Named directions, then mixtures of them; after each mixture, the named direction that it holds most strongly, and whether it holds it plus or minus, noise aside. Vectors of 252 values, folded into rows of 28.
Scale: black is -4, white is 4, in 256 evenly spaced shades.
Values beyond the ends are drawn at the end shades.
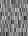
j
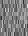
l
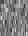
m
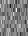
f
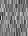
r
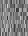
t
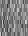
t, minus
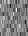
f, plus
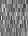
r, plus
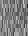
l, minus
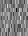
t, plus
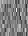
f, plus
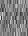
r, minus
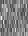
m, plus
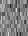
f, plus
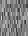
r, plus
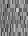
t, minus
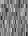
m, minus
